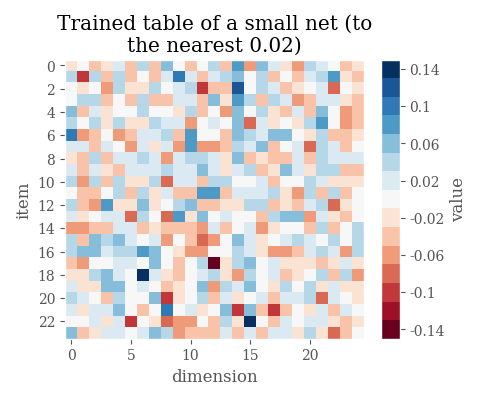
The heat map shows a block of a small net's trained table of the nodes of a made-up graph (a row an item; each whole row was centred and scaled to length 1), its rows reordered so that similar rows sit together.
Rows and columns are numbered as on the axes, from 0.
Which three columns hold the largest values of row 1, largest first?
9, 22, 14
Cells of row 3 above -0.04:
16
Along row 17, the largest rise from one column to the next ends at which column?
13
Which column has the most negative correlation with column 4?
10
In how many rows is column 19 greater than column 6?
6
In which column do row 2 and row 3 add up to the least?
11
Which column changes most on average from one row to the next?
8
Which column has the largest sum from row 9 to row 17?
15
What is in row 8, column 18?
-0.04
